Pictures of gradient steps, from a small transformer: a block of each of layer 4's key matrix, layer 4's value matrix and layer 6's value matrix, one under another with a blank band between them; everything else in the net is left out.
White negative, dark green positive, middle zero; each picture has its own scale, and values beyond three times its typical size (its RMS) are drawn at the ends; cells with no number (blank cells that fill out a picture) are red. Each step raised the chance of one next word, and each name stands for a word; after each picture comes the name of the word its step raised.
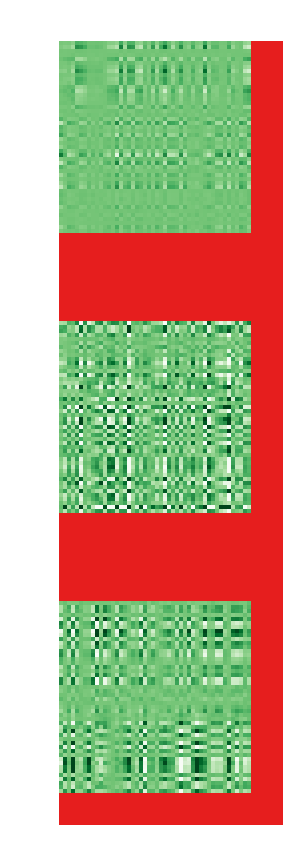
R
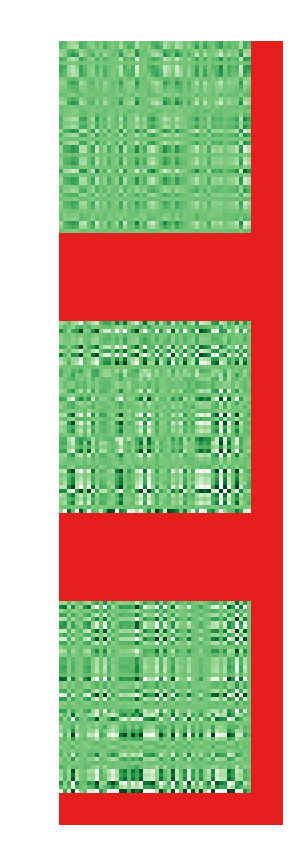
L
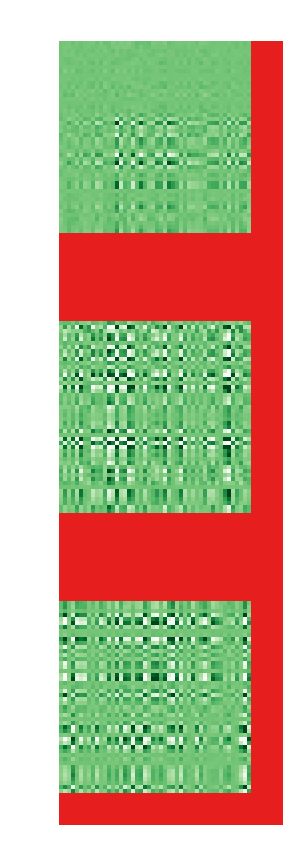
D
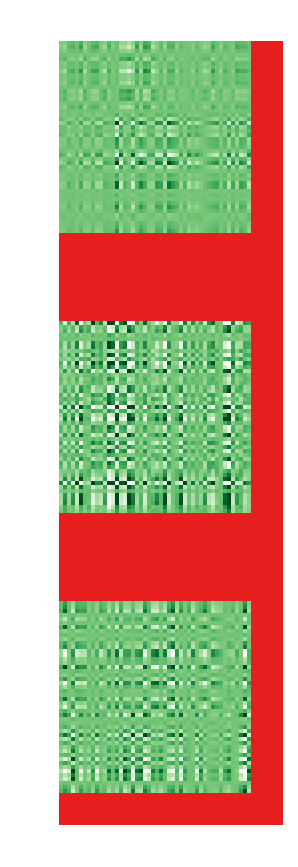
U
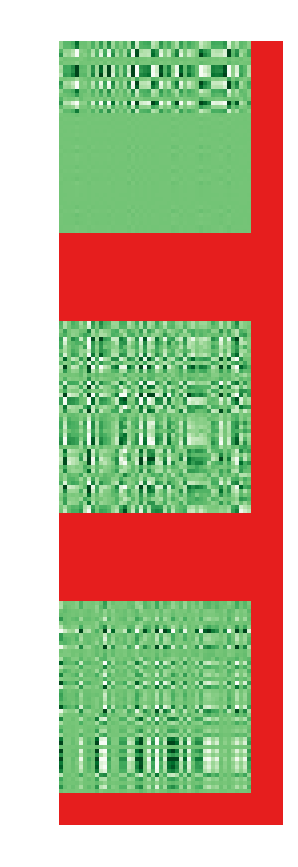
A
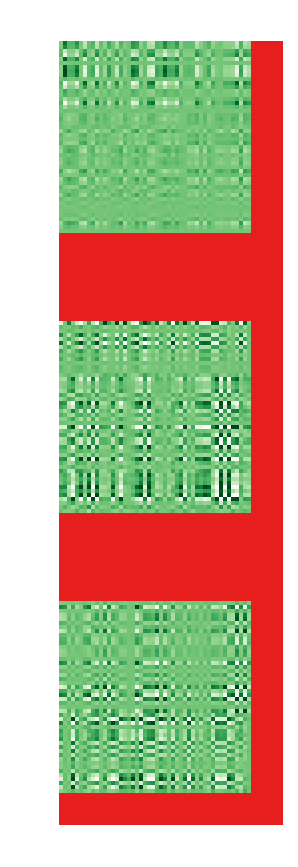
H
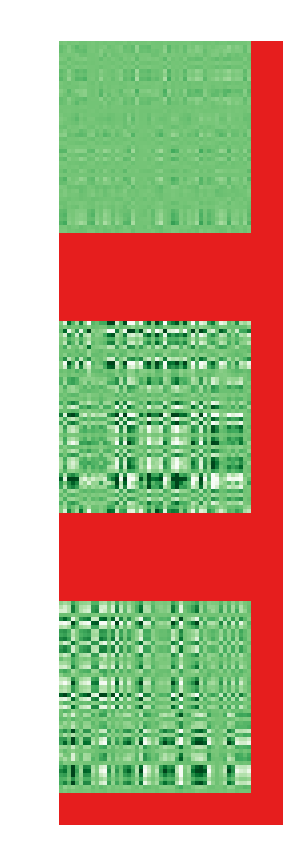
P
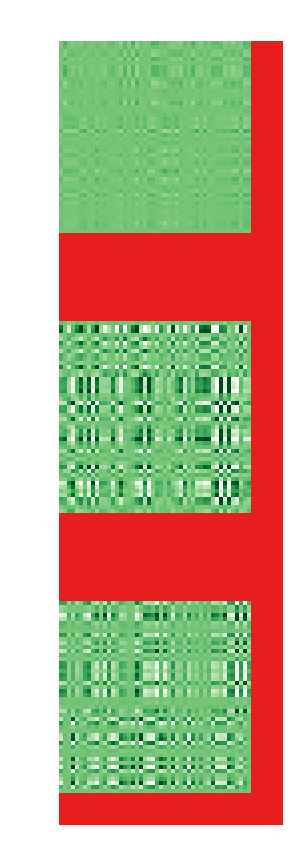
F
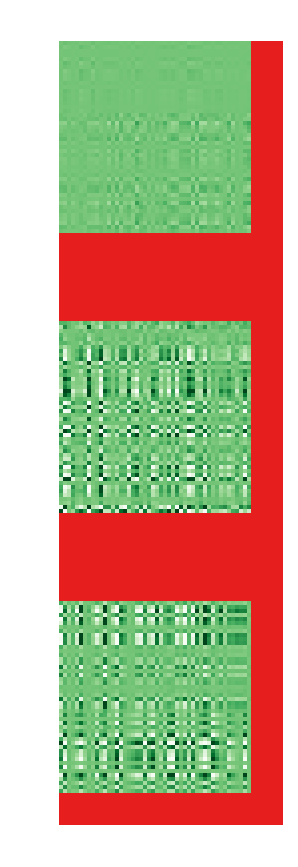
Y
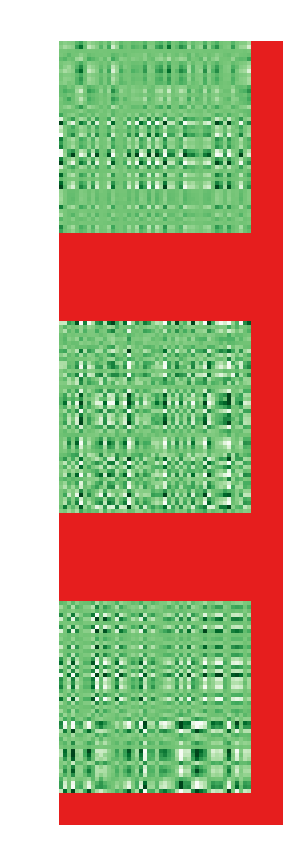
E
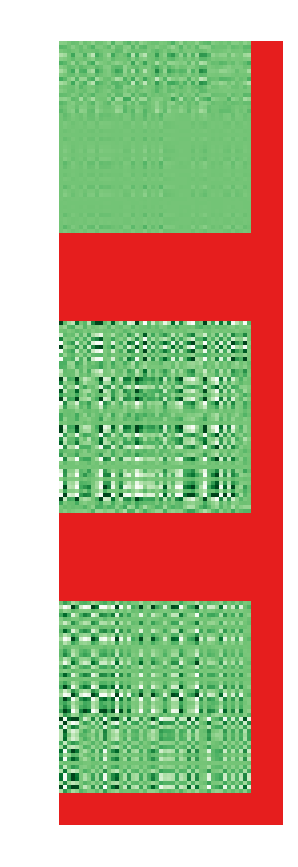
H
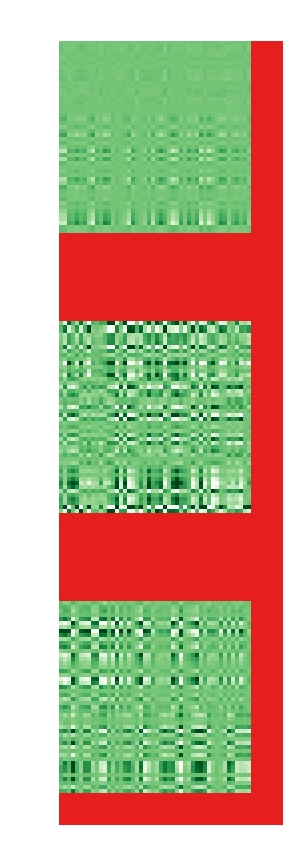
R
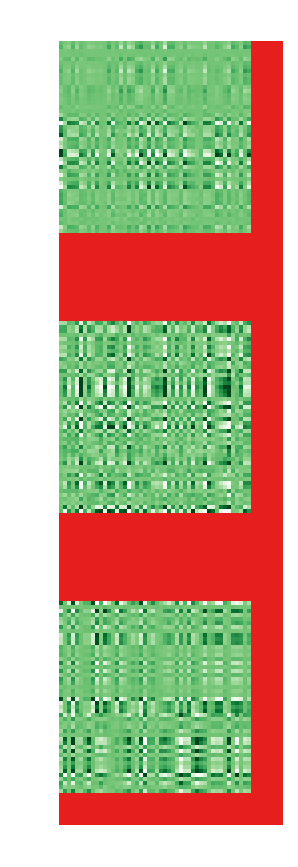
Y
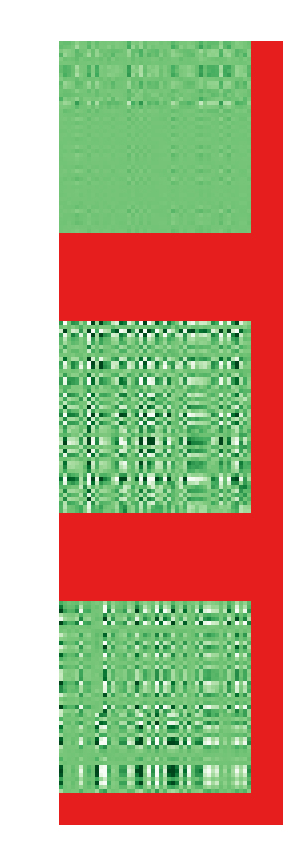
P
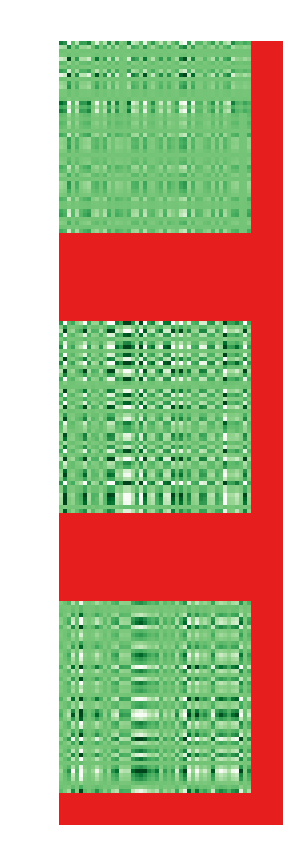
U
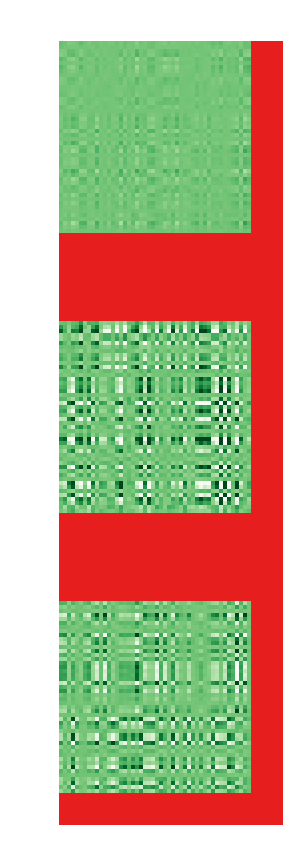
F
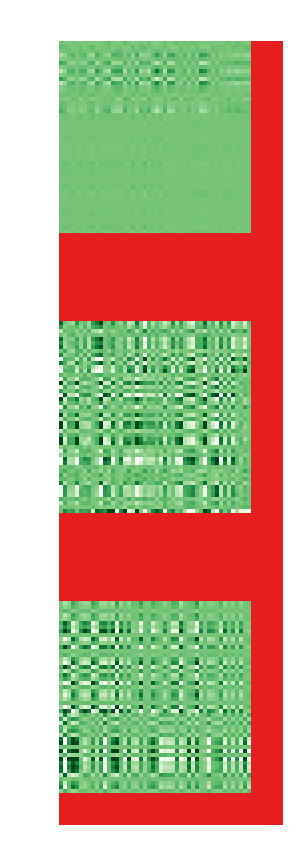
A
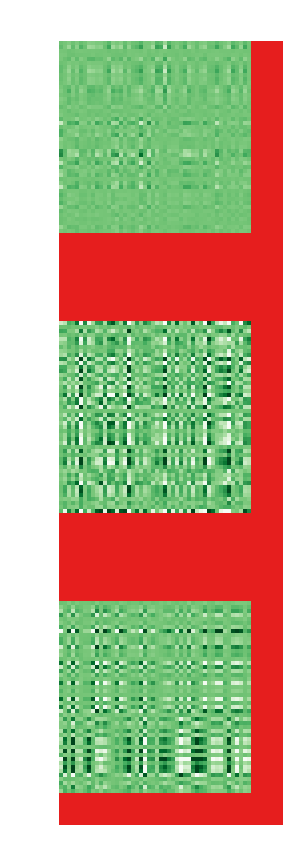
A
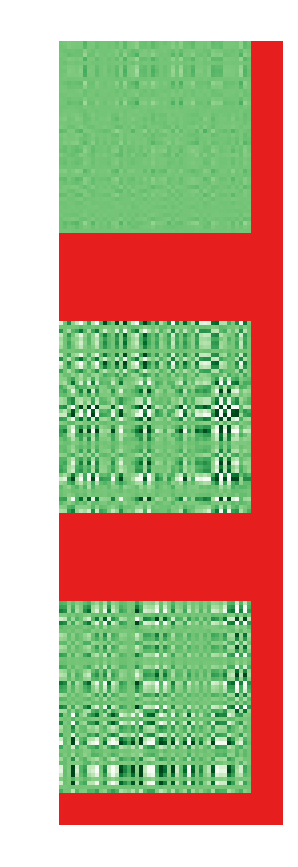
P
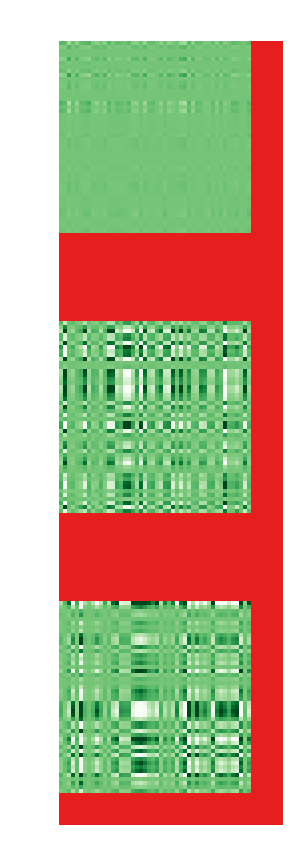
Y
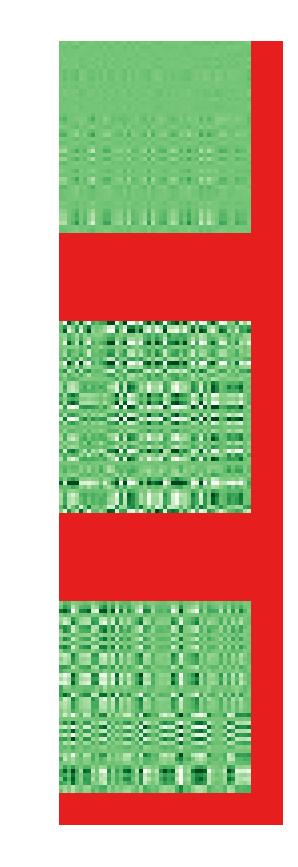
U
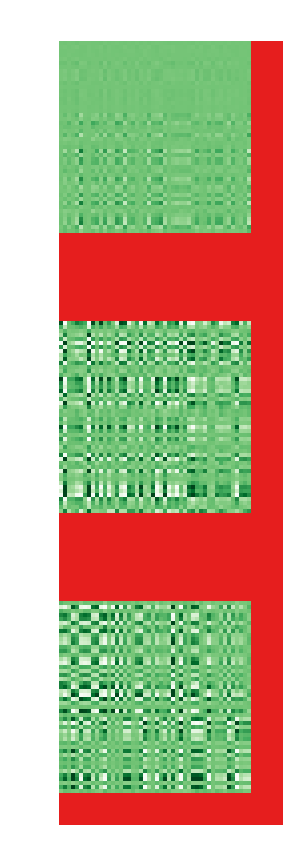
H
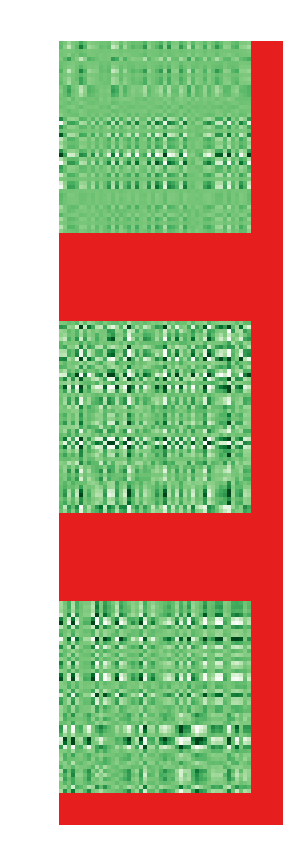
D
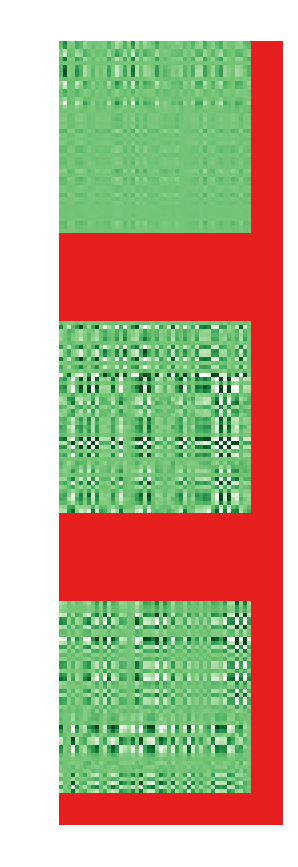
D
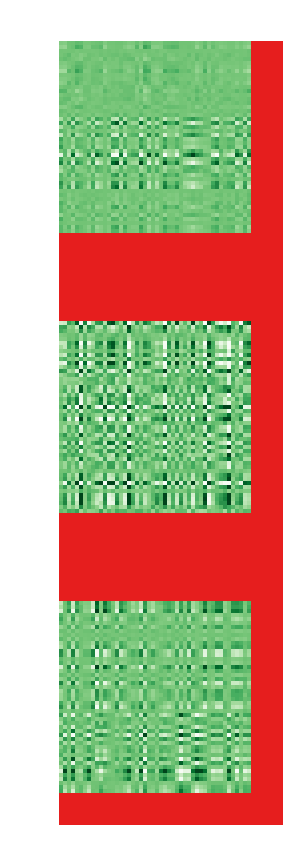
U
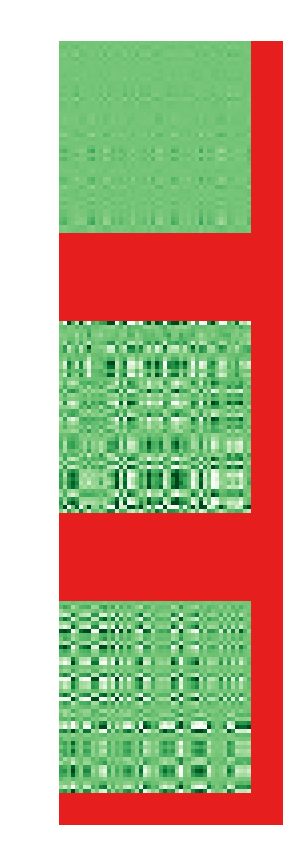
E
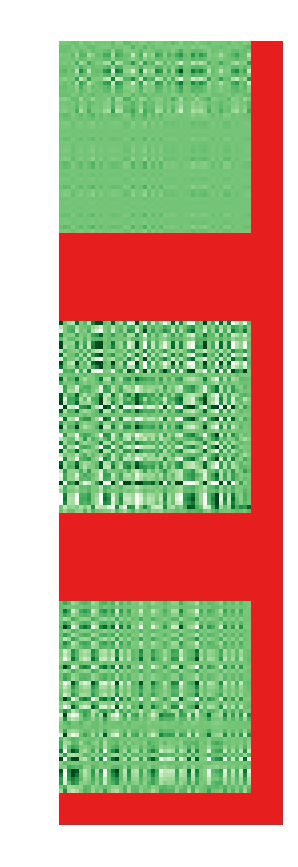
U
